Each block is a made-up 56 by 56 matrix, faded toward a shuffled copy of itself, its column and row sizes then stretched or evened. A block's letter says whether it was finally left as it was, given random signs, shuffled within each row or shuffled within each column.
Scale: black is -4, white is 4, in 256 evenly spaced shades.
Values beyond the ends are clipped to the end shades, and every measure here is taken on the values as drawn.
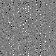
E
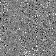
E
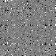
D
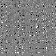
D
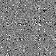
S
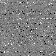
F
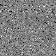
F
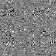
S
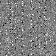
E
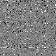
S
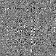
S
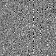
E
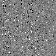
E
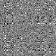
D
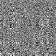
D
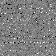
F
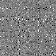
D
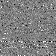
F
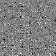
S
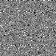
F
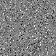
E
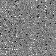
E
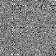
D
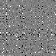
D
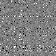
S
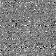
F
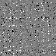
S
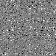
F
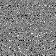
F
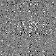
S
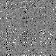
D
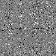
S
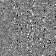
E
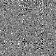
S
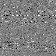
F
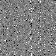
E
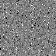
E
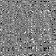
D
